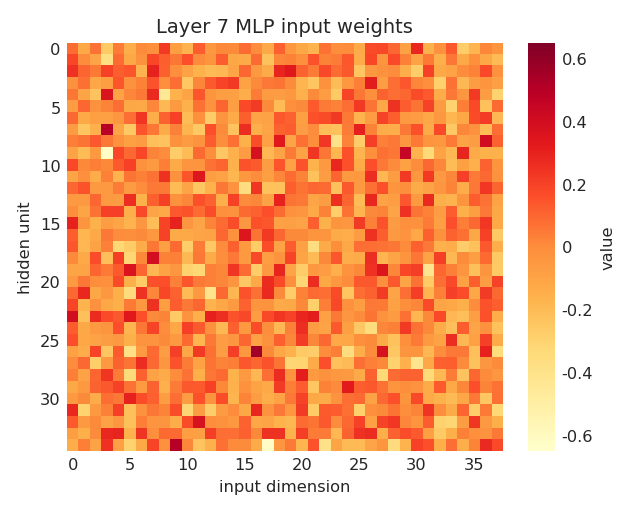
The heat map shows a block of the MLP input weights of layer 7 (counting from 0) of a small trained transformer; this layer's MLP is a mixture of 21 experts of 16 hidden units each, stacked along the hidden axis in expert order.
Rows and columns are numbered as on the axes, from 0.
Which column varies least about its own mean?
13
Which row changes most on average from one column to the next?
26
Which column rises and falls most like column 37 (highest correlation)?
1
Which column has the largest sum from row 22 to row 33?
20
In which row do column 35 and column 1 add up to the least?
31
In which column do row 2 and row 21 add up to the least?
12
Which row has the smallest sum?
17
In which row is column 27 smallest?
28
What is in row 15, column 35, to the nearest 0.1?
0.1
